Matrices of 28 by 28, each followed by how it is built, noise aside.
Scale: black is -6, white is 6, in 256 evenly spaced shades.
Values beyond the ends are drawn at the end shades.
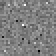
sparse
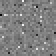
sparse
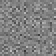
low rank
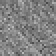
Toeplitz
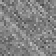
Toeplitz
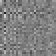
low rank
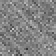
Toeplitz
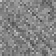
Toeplitz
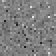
sparse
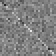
diagonal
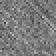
Toeplitz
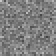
repeating columns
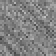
Toeplitz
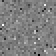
sparse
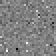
sparse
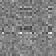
low rank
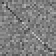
diagonal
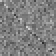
diagonal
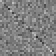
diagonal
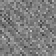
Toeplitz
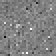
sparse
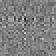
low rank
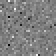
sparse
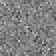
diagonal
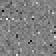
sparse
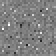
sparse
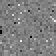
sparse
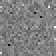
sparse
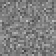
repeating columns
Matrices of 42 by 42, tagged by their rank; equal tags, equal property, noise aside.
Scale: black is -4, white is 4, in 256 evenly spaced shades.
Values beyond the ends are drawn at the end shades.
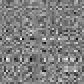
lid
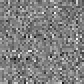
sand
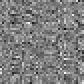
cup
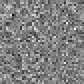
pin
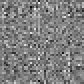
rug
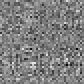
rug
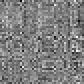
cup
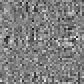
pin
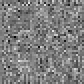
sand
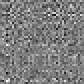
cup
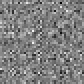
cup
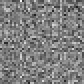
pin
